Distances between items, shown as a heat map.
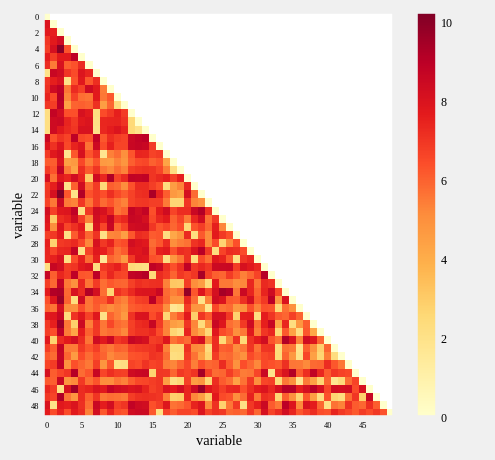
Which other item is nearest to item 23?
36
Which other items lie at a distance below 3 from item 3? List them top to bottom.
8, 17, 21, 27, 30, 37
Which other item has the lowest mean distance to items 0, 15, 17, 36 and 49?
18
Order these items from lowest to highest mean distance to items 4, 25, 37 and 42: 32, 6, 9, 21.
21, 6, 9, 32
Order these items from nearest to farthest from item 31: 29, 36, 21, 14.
14, 36, 21, 29
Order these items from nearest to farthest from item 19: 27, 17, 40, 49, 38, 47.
47, 38, 27, 17, 40, 49
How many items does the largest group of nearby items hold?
10
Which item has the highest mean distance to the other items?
2
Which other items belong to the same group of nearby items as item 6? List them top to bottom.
20, 26
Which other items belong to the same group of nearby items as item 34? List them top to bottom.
9
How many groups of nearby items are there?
12
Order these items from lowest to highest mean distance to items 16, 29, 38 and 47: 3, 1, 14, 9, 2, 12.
3, 9, 1, 12, 14, 2
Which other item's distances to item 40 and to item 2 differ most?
48
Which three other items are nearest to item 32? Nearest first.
44, 15, 28
